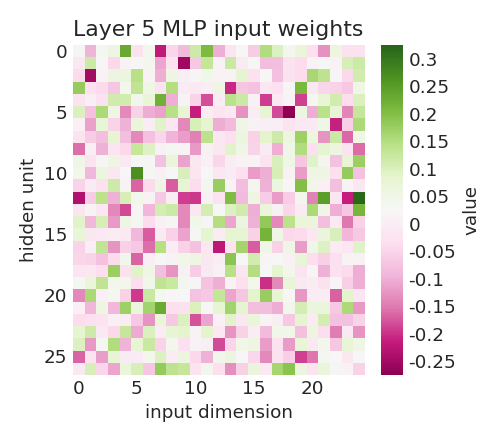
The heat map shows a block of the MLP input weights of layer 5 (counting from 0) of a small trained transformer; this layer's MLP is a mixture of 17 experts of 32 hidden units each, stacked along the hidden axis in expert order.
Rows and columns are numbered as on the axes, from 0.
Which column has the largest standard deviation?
24
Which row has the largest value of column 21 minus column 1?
2
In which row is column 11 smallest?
4
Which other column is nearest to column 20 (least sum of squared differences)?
14
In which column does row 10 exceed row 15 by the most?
5
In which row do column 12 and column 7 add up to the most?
21
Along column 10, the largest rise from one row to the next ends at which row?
6
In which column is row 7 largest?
19
